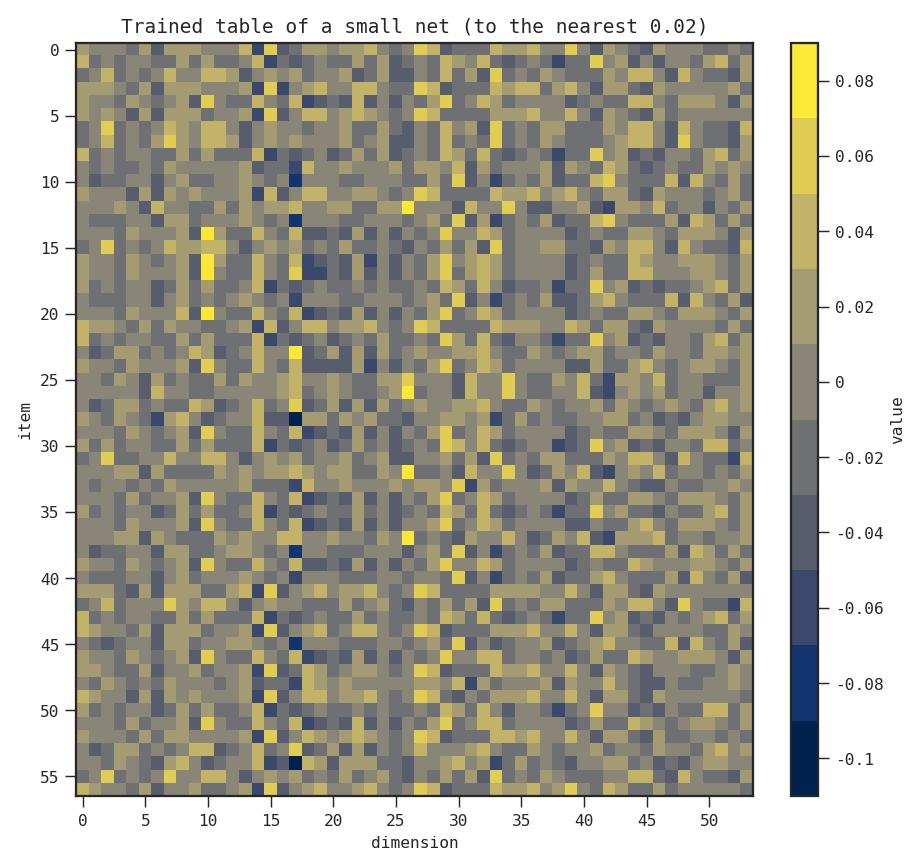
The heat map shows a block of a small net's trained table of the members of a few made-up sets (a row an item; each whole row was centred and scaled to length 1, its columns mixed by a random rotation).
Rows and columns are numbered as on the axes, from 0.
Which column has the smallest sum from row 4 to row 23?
25
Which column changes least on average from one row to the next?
24
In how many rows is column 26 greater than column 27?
16
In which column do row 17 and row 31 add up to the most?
10
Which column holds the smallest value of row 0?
14
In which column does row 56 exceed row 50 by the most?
15
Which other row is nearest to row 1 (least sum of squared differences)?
8
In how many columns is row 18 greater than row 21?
13
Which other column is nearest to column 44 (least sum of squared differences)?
45
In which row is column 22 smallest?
2
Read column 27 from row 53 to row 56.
0.04 0 0 0.06
